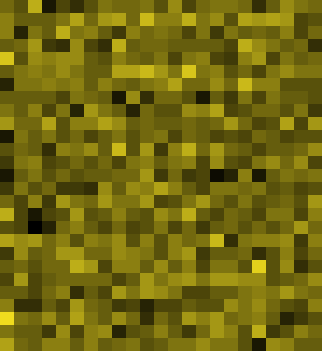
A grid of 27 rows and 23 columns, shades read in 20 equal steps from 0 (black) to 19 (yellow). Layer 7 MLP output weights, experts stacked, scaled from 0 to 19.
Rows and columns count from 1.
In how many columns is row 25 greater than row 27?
11
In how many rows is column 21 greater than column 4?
17
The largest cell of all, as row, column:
25, 1
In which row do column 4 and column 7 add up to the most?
10
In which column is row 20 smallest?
19
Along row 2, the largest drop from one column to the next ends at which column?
22
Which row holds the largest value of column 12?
15
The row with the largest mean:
2
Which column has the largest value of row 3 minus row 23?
6
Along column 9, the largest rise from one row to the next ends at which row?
4
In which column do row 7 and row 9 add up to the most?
16
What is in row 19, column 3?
13
